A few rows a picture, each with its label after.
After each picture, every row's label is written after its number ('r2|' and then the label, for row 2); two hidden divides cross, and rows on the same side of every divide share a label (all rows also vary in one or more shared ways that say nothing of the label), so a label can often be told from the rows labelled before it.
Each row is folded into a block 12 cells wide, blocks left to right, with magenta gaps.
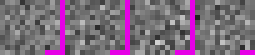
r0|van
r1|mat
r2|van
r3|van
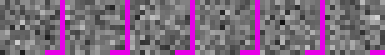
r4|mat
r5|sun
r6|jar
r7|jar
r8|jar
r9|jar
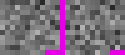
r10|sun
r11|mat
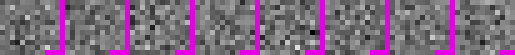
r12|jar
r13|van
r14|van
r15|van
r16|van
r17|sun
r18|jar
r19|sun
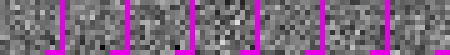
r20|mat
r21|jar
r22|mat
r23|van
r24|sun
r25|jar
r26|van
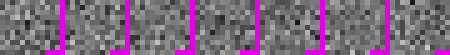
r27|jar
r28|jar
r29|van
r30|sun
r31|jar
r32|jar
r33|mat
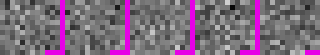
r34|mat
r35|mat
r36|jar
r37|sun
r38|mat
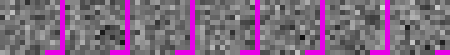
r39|van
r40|van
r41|jar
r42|jar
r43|sun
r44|mat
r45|jar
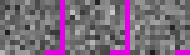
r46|jar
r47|van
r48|mat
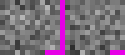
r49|van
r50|van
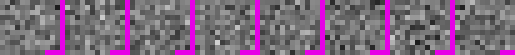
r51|jar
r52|sun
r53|mat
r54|sun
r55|jar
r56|mat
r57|sun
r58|van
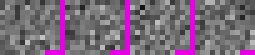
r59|van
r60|van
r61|mat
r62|mat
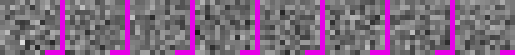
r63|sun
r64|mat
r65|sun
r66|sun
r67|mat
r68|mat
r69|jar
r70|sun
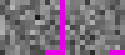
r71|van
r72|mat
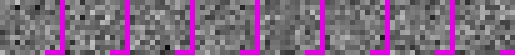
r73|jar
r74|van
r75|jar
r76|mat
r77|mat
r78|jar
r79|van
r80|jar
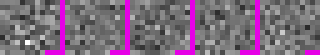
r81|van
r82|jar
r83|mat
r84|mat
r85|jar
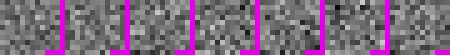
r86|sun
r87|jar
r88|van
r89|mat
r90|sun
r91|sun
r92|van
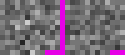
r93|mat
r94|sun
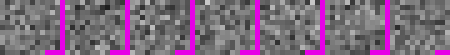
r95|mat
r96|sun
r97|sun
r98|mat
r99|van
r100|van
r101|mat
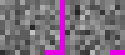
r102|mat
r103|sun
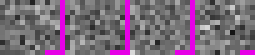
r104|van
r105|jar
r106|jar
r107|jar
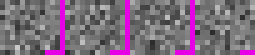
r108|jar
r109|mat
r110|sun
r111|van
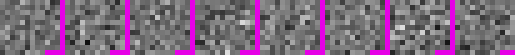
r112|sun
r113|mat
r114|jar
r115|mat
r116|jar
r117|jar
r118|jar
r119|mat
